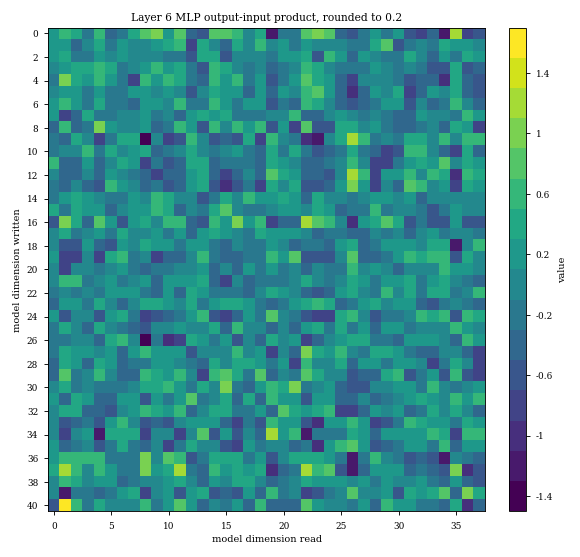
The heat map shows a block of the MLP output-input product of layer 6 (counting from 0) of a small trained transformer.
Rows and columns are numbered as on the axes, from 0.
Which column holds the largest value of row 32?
20
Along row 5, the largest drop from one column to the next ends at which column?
31
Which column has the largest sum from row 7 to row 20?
26
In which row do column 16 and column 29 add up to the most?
16
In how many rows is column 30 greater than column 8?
15
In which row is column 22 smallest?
34
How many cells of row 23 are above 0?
19
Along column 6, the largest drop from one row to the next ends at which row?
27
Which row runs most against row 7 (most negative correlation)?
40
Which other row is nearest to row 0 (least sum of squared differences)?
37
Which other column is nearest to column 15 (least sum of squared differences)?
9
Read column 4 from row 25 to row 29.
0.4 -0.4 0 0.4 0.6
